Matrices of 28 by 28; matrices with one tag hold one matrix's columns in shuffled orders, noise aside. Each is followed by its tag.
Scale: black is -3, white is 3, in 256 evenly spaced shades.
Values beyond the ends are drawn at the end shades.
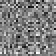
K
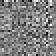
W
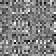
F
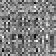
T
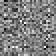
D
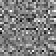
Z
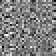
D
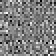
F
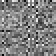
W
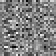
D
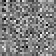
D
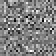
Z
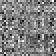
T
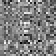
F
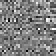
Z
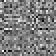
Z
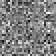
F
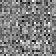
F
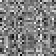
T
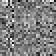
W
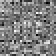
F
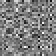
D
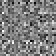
F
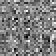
T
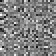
D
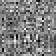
T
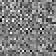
Z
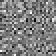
Z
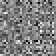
F
